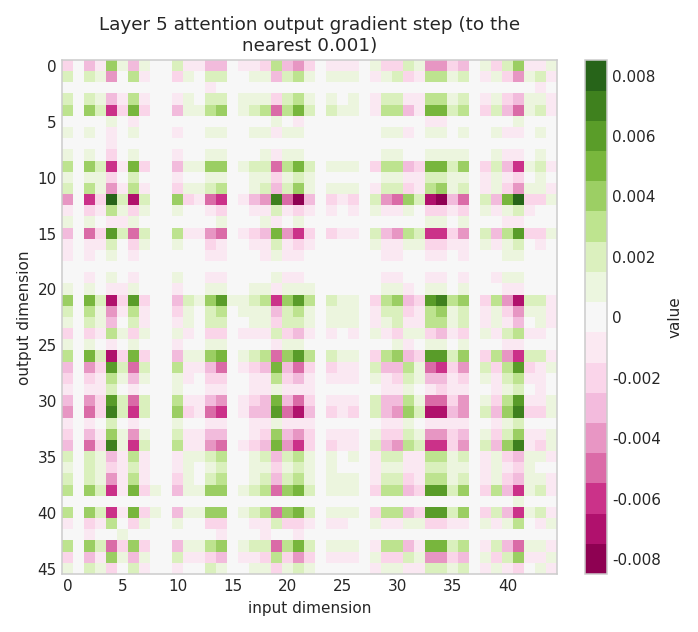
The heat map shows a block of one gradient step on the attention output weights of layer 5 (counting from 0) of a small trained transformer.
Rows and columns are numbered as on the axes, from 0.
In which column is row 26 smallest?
4
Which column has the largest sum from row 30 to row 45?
41
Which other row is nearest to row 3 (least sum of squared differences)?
35
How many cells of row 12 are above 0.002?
6
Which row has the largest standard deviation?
12
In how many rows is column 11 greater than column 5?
17
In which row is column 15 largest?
21
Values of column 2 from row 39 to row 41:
0 0.004 -0.002
